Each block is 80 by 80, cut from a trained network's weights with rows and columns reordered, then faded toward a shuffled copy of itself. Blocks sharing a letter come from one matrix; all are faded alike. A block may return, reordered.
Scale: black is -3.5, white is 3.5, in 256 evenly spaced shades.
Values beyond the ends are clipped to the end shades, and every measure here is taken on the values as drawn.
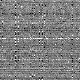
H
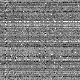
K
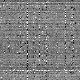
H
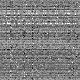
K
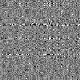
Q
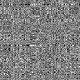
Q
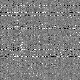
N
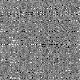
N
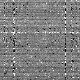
H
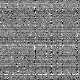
H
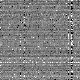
H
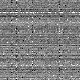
K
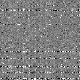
N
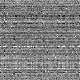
K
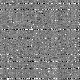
N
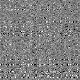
N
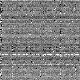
H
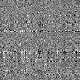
Q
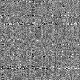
Q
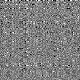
Q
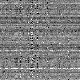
H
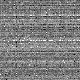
K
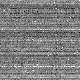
K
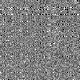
Q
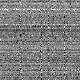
H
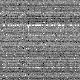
K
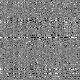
N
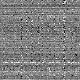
H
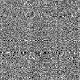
Q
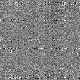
Q
